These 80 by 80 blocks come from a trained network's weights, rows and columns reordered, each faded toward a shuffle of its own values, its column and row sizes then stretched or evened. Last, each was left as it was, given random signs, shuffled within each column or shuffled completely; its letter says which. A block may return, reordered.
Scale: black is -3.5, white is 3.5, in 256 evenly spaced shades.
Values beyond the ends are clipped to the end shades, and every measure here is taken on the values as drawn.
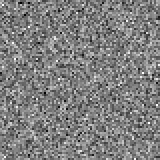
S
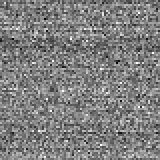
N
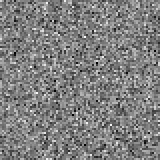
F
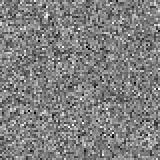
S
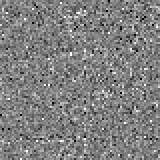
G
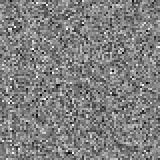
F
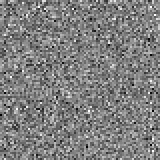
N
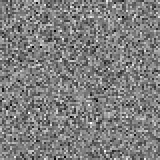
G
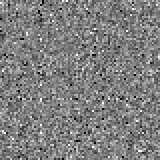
G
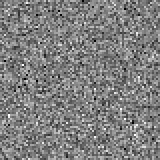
F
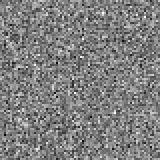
F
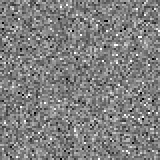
S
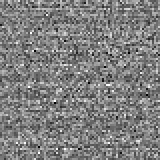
N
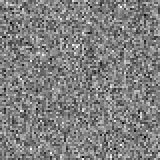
F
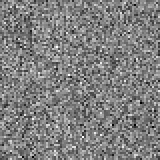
F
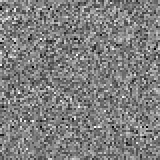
G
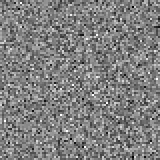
S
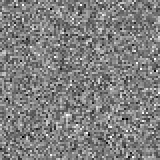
S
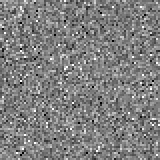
F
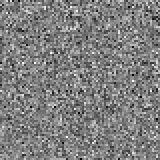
N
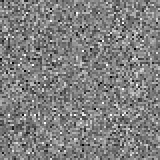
G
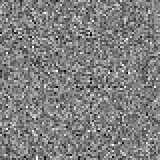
N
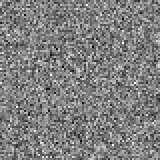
S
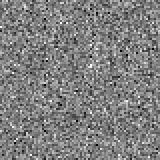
F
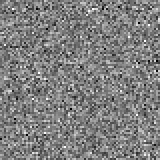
G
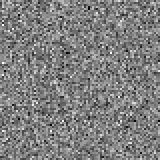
F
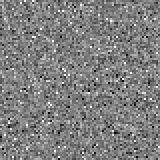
S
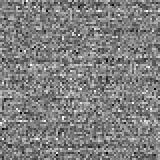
N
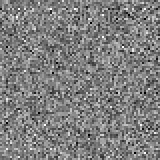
G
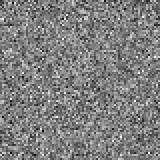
G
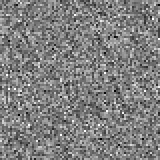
F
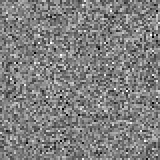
G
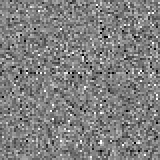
G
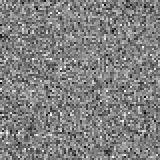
G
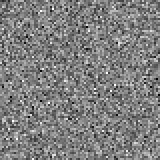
S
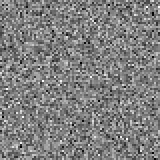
S
